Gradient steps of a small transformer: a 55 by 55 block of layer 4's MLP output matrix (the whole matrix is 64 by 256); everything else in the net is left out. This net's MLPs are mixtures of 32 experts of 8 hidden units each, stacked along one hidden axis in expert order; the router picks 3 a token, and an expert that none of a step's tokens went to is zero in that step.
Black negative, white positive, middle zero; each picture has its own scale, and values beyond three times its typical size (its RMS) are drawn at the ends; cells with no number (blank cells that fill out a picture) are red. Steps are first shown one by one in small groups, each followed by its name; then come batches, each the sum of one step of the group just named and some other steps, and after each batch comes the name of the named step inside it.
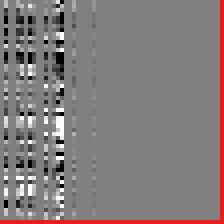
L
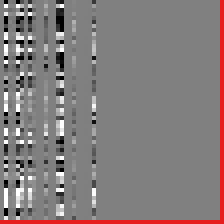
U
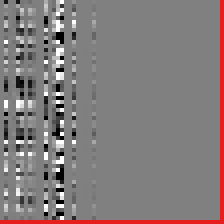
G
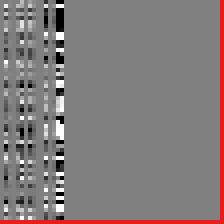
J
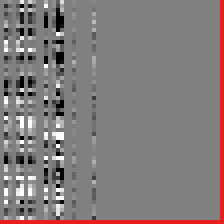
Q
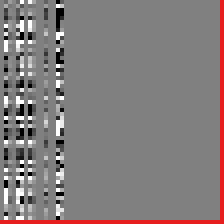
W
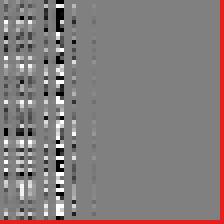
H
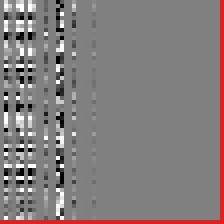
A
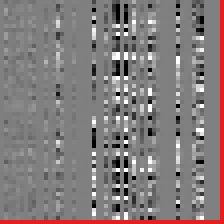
G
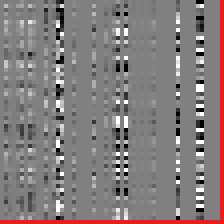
J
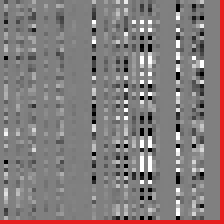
U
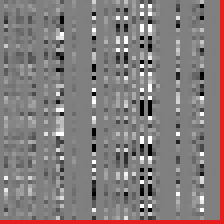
L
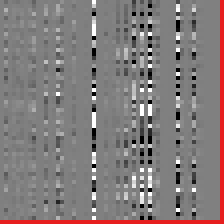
G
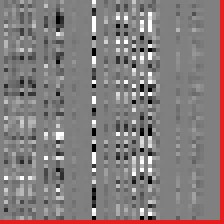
Q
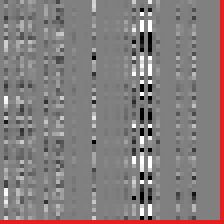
W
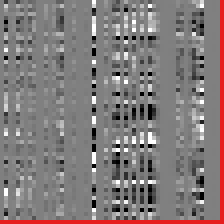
U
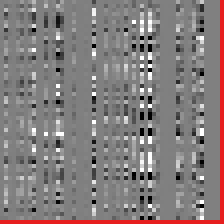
Q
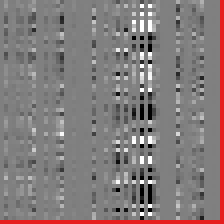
L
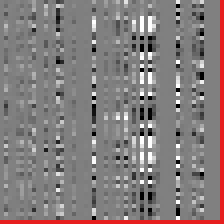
H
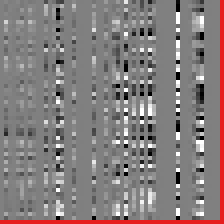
H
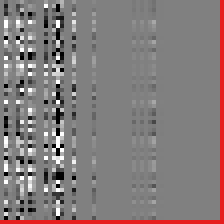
Q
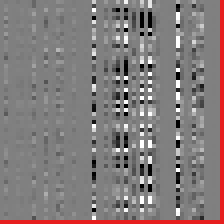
G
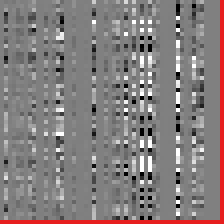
L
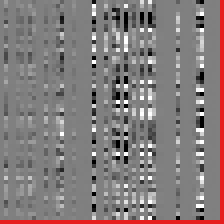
L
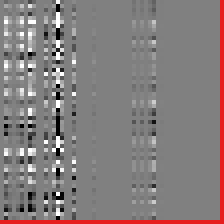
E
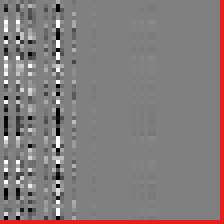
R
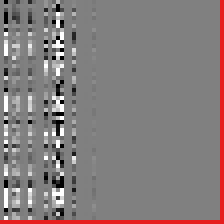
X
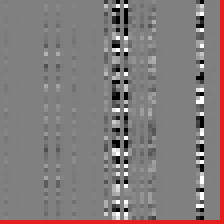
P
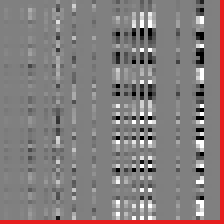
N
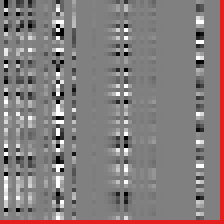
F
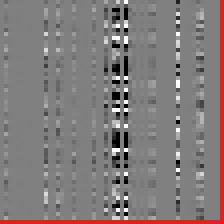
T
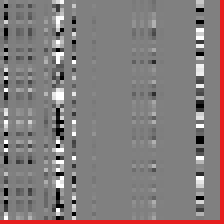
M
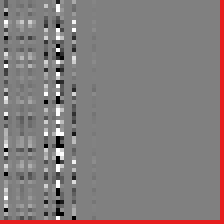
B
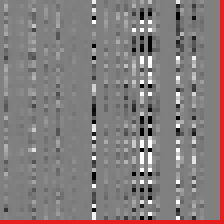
E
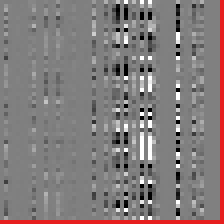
T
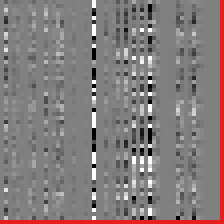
X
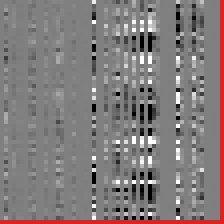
M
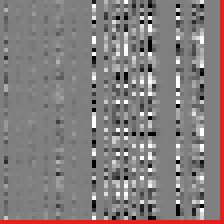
M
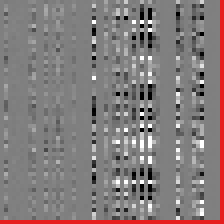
N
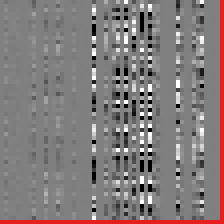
T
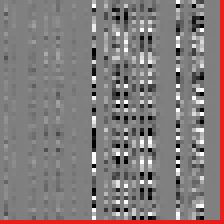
P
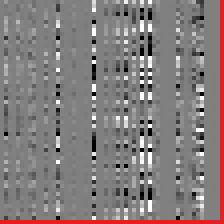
R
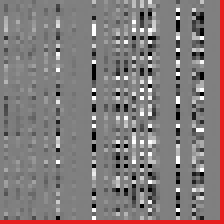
R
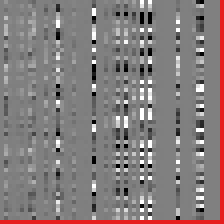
E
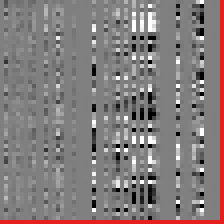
F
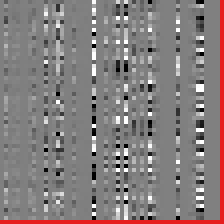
X
